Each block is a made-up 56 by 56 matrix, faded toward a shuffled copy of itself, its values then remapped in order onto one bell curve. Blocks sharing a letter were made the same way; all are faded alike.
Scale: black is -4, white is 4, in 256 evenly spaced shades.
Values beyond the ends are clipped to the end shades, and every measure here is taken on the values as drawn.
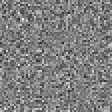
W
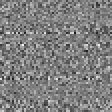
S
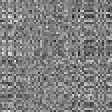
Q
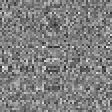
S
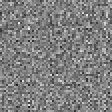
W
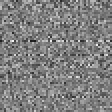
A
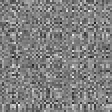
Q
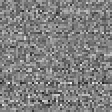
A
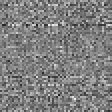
S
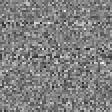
A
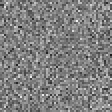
W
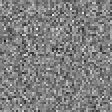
W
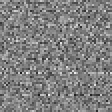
A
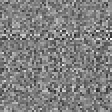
S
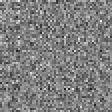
W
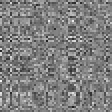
Q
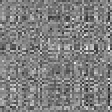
Q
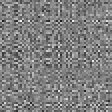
Q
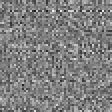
S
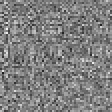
W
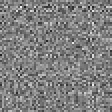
S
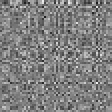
Q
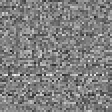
A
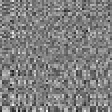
Q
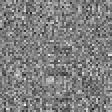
W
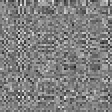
Q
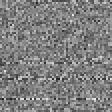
A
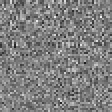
W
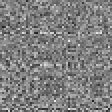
S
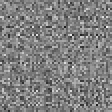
S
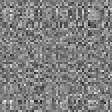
Q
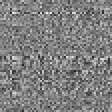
S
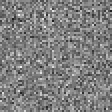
W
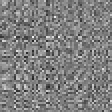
Q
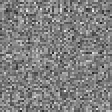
W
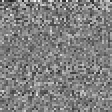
A
